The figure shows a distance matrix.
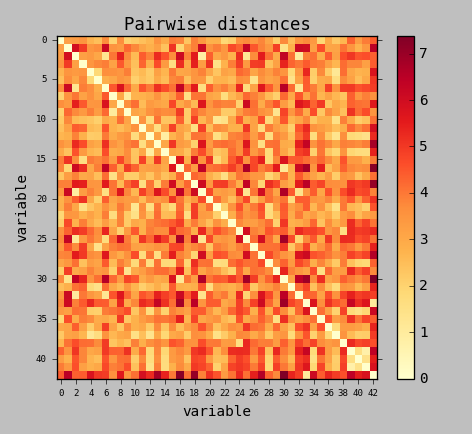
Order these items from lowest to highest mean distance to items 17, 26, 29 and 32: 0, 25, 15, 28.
0, 25, 28, 15
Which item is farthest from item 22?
18
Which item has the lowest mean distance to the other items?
37
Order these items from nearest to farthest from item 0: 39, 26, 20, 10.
10, 20, 26, 39
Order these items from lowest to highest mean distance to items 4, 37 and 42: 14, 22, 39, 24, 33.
22, 14, 33, 39, 24
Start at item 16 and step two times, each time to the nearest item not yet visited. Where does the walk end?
1
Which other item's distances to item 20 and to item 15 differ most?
3
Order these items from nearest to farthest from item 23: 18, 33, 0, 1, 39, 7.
0, 7, 33, 18, 1, 39
